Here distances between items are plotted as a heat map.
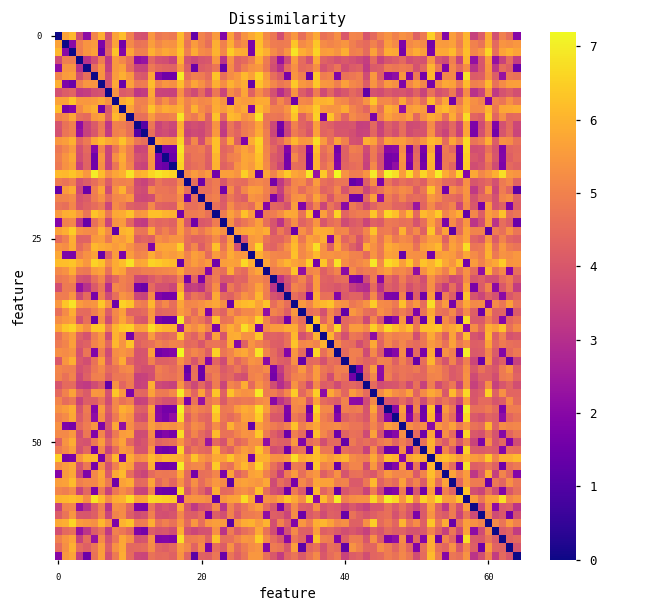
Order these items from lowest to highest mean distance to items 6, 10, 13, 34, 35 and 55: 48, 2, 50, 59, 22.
59, 50, 48, 2, 22
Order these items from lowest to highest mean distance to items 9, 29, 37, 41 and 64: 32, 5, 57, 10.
10, 32, 5, 57
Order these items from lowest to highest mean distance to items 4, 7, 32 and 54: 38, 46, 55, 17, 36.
46, 38, 55, 36, 17
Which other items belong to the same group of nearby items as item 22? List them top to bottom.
17, 28, 36, 57
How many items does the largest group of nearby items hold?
14
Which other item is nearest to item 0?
19
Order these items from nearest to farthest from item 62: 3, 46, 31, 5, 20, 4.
46, 5, 3, 31, 4, 20
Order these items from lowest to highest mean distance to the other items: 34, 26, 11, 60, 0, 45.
11, 45, 34, 0, 60, 26
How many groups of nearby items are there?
12
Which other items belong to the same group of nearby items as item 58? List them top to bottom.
3, 11, 12, 31, 61
